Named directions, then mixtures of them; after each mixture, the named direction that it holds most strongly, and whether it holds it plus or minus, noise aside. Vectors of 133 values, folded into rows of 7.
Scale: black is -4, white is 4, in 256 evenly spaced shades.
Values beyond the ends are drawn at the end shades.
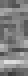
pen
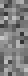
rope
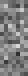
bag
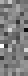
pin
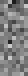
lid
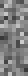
rope, minus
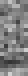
pen, minus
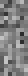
rope, plus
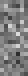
bag, plus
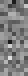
lid, plus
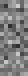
bag, minus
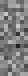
bag, minus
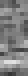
pen, plus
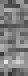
pen, plus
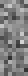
rope, minus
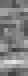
pen, plus
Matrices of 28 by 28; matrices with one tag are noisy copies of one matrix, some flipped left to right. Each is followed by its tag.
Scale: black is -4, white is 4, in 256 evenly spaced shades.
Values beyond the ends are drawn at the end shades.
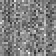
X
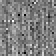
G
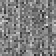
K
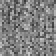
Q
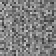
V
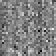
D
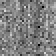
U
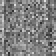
X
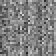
D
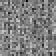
K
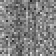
U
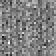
Q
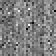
V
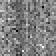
U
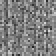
K
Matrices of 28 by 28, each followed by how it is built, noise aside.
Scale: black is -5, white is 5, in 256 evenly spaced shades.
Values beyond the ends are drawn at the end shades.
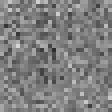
blocks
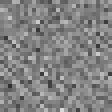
Toeplitz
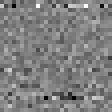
uneven rows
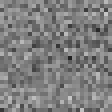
blocks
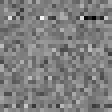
uneven rows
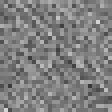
Toeplitz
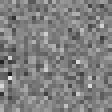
uneven columns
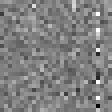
uneven columns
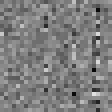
uneven columns
